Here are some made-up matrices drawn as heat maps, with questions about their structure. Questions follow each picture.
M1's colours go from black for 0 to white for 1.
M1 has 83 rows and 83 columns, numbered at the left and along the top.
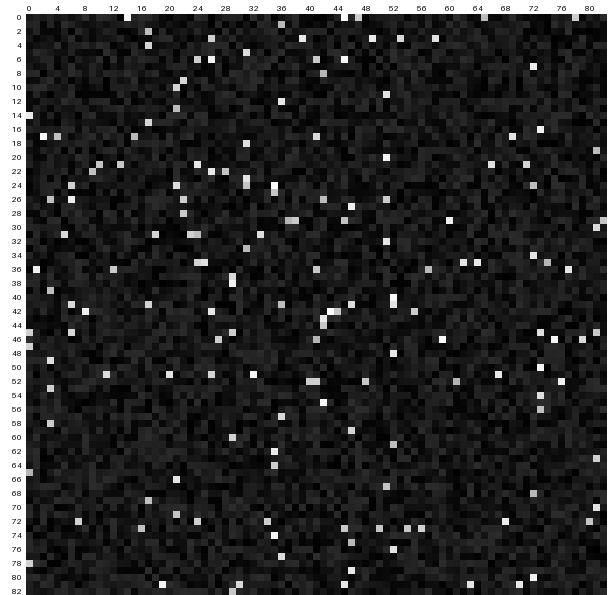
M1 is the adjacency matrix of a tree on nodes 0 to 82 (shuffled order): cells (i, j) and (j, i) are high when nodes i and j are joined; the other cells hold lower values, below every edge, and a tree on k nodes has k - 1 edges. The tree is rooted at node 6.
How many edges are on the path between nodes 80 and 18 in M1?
4
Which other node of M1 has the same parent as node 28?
9
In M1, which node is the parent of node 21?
24
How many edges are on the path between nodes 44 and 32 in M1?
4
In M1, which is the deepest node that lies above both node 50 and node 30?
45
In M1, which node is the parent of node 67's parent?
26
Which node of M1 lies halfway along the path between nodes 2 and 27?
41
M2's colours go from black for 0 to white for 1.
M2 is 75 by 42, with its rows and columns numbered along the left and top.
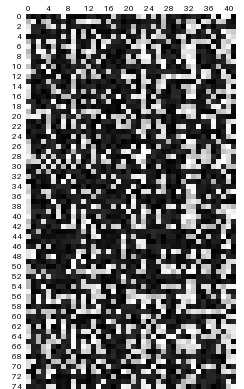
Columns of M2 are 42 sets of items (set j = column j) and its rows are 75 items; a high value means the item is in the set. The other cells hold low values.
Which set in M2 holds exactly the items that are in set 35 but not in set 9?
10
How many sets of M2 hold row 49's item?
7
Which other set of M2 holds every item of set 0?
33
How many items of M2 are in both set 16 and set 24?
2
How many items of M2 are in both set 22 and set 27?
7
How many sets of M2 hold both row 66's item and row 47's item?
6
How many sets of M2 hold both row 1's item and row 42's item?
8
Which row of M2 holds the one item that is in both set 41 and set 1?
69
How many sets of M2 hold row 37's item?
7
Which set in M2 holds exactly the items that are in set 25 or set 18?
7
